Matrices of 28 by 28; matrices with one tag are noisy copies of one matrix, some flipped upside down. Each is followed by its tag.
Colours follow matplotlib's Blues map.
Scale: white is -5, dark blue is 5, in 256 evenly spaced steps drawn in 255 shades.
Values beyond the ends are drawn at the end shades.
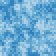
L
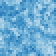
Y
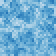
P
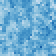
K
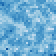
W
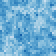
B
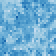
B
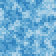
Y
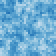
L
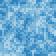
B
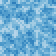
P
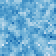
Y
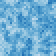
K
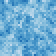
B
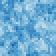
L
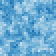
L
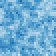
Y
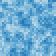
K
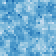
L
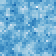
L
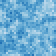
Y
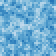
P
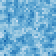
P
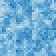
K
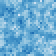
Y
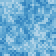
B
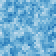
P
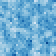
K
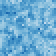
Y
